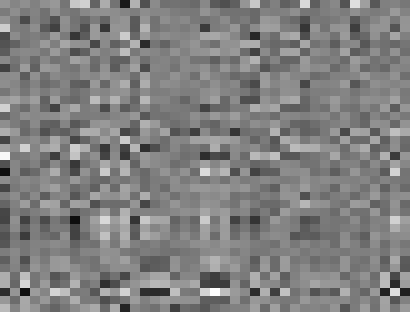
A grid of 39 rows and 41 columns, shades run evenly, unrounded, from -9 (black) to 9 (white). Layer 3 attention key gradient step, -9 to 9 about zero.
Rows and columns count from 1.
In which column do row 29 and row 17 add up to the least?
24
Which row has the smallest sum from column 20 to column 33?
17
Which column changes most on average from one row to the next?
1
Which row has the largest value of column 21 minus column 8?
28
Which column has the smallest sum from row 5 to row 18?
8
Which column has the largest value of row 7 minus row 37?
3
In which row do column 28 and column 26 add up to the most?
20
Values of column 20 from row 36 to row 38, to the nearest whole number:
3 -1 1
